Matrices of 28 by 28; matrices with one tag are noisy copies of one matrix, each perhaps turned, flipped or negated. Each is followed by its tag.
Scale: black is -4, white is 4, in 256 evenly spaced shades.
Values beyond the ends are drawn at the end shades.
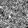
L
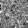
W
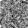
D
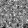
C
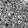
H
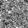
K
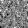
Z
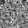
C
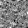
Z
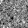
K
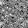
C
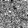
W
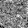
K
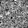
W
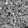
H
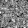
W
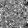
C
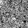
H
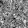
H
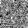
W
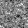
K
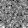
C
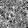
L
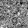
H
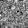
W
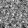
C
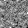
Z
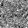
D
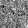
H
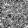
K
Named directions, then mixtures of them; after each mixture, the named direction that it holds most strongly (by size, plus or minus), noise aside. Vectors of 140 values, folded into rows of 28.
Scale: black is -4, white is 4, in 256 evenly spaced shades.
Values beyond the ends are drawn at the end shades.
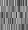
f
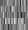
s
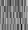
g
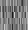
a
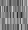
g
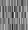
a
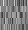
f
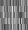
a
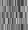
f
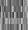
g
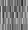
a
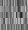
f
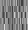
a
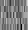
g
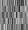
f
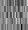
g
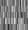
s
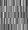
s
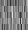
g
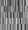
g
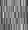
g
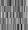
g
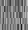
g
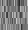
f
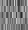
f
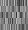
f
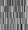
g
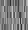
g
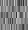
f
